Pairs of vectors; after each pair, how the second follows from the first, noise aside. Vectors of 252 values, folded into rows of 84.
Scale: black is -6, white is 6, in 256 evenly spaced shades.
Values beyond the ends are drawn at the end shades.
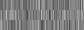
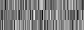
reversed, negated, scaled up.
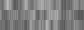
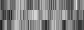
wrapped around, negated, scaled up.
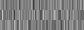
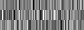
scaled up.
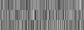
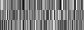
wrapped around, negated, scaled up.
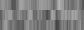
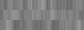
wrapped around, negated, shrunk.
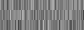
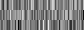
scaled up.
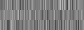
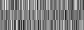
reversed, negated, scaled up.
